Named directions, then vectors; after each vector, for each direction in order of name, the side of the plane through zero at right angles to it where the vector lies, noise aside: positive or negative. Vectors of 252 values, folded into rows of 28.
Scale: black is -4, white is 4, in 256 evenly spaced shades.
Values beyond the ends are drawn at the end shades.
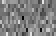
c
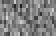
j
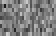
positive, negative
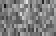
negative, negative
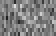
negative, negative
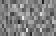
negative, negative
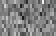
positive, positive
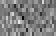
positive, positive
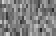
positive, negative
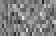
negative, negative
